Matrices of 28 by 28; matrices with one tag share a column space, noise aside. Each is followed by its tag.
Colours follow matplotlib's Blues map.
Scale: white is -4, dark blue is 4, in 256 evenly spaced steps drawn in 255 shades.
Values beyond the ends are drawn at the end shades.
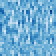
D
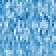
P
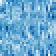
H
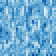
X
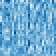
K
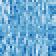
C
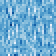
X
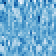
K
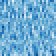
H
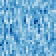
D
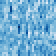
H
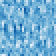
X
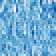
H
